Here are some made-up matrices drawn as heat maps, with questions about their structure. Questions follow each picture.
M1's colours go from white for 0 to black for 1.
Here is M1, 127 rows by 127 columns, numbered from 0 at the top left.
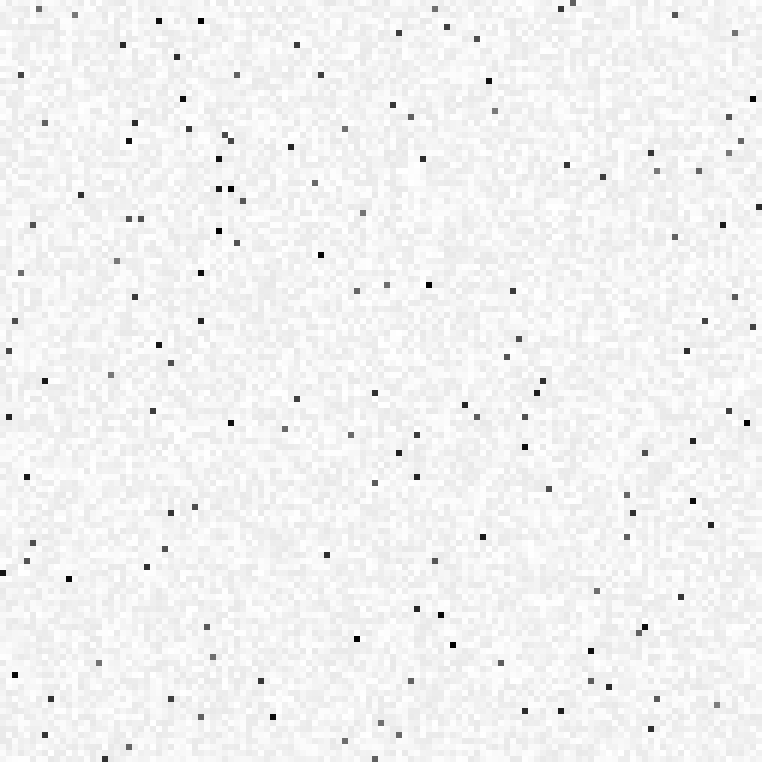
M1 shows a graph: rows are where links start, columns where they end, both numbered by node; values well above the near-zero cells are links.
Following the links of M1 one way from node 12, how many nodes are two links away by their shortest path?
5
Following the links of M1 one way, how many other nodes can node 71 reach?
2
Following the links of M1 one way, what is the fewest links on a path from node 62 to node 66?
6
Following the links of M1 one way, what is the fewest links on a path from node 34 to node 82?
4
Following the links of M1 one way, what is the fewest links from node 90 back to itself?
8
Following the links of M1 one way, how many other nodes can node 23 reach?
9
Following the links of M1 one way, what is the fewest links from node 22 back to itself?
5
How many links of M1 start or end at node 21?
5
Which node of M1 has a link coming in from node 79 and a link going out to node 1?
node 69
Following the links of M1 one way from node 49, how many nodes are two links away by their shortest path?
3
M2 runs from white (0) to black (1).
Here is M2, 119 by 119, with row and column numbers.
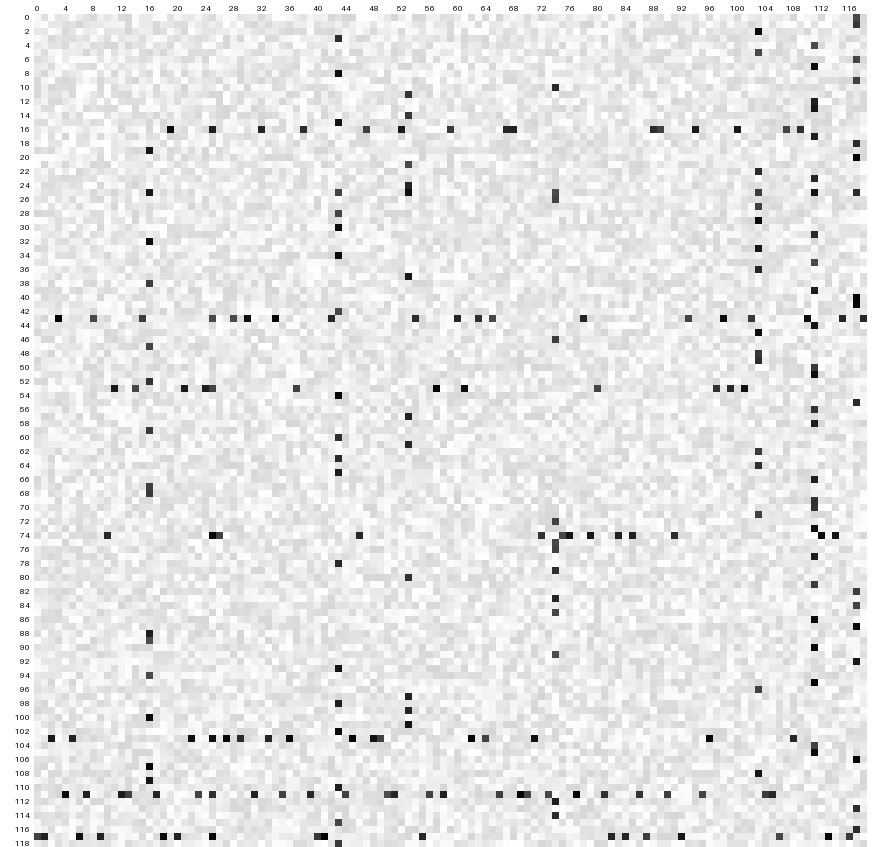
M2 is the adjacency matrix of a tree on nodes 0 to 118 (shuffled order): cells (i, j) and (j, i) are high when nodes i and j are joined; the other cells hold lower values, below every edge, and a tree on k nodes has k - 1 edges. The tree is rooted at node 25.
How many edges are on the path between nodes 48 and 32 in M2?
4
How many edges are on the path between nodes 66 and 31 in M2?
2
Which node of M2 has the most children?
111
